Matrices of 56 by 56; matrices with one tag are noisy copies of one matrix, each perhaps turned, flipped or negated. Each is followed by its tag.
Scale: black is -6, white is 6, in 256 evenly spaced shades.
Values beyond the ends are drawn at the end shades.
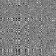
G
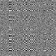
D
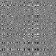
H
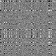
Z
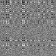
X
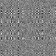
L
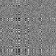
G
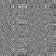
Z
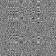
L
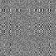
D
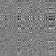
G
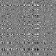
H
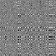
G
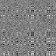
X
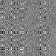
X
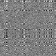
Z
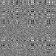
X
